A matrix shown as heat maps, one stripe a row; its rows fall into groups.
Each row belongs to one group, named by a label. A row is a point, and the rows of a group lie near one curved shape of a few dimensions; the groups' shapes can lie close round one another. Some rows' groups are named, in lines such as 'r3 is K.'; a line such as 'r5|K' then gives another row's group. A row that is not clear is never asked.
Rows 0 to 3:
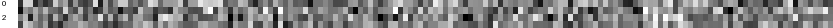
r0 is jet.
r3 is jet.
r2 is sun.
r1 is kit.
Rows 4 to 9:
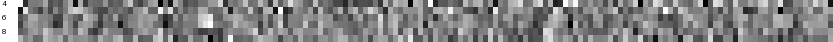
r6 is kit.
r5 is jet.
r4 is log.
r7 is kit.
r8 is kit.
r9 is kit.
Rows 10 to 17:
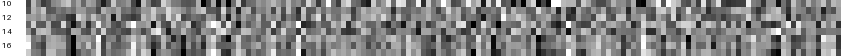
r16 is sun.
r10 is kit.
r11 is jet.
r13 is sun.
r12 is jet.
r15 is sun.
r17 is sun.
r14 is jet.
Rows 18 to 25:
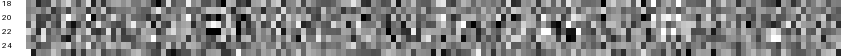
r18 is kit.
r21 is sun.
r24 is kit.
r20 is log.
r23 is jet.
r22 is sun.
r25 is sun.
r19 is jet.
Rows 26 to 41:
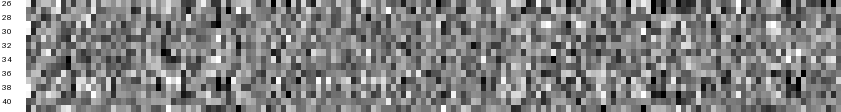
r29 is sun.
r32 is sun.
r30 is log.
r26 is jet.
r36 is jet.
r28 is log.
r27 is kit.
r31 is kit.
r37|jet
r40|kit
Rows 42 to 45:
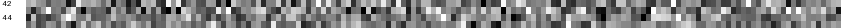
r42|jet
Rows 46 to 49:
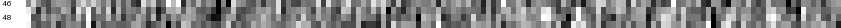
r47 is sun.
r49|log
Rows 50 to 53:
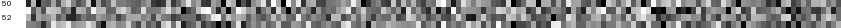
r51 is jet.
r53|kit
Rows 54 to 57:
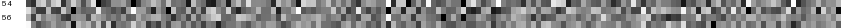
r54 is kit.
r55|sun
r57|sun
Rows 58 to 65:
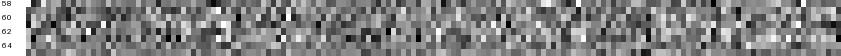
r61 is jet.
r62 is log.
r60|jet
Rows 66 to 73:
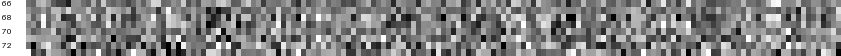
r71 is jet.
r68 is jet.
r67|kit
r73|sun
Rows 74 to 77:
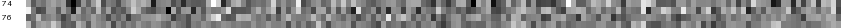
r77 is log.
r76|kit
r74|sun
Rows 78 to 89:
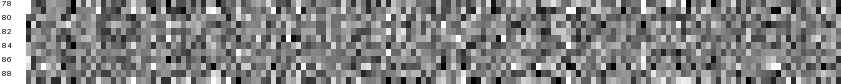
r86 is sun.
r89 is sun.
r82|kit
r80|kit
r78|sun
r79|sun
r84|sun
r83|jet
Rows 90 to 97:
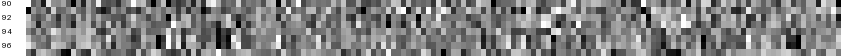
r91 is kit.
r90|sun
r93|sun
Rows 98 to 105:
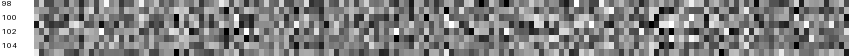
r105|log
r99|jet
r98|sun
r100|sun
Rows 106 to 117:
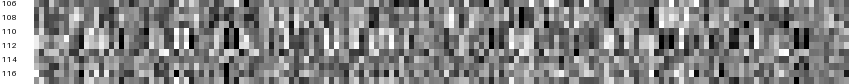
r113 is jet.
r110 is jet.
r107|kit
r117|jet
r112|jet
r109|kit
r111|jet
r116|sun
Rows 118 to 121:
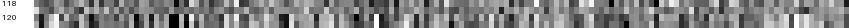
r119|sun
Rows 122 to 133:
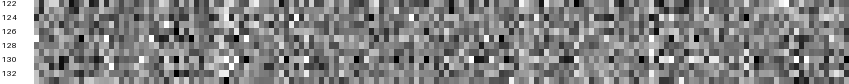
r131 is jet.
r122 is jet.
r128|sun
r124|kit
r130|sun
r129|jet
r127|sun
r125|jet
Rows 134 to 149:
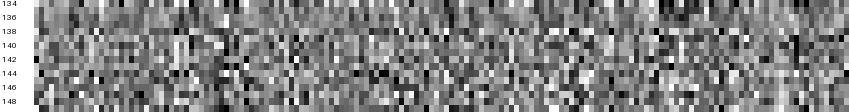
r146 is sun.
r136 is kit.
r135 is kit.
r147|kit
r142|jet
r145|log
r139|jet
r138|log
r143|kit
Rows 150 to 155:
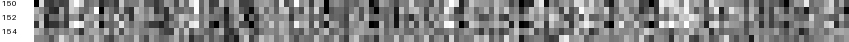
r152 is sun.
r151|log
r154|sun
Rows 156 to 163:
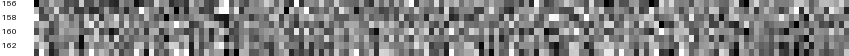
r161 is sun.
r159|jet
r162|jet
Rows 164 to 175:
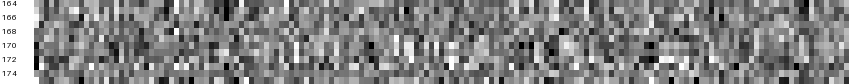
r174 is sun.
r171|kit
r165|kit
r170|kit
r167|log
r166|sun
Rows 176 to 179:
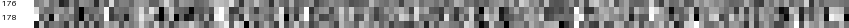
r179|sun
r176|jet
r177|sun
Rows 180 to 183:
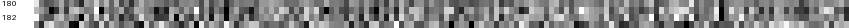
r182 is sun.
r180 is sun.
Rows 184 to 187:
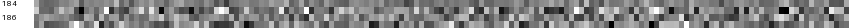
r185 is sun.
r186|jet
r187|log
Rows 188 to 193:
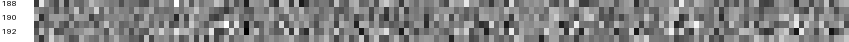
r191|sun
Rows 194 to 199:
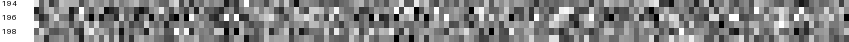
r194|kit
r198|jet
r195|kit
